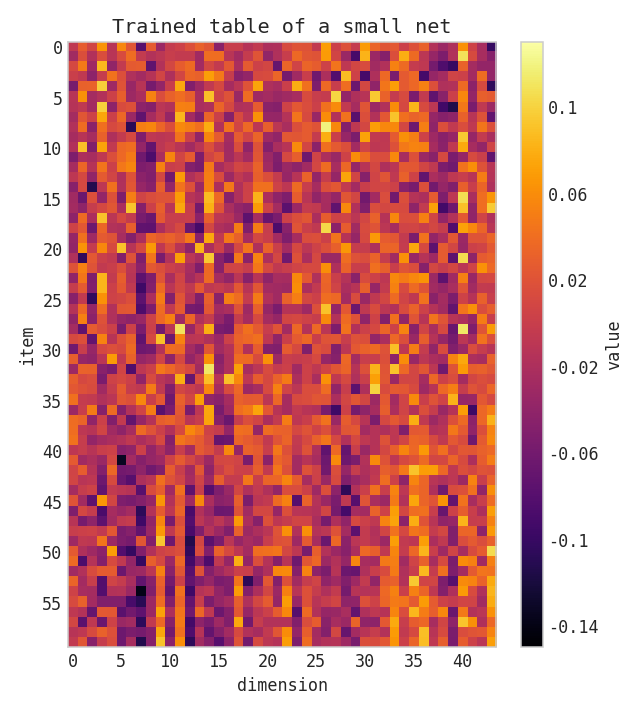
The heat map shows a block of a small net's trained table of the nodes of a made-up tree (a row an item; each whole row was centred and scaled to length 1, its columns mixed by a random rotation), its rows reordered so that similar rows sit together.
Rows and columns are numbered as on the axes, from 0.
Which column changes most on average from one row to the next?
40
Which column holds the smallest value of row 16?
38
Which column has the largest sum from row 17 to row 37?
14
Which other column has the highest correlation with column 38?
21
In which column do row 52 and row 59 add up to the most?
36
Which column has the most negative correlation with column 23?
43
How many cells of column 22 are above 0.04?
11
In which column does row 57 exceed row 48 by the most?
29
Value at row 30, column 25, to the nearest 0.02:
0.02
